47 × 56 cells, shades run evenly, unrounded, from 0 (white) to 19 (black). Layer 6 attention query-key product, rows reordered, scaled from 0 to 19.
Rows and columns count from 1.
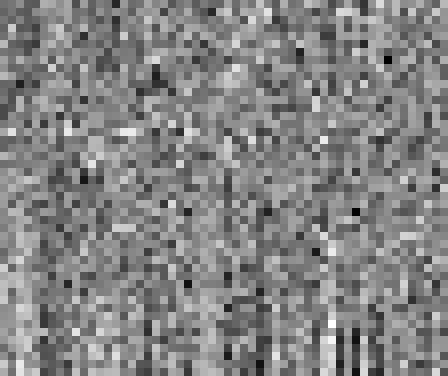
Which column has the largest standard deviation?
42
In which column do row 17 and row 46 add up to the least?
17
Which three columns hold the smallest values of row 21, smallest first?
12, 23, 30
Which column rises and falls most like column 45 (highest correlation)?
43
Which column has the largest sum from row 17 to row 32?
8
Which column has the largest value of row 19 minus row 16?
22
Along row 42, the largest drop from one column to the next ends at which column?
20
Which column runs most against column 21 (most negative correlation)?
28
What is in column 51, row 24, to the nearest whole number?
9
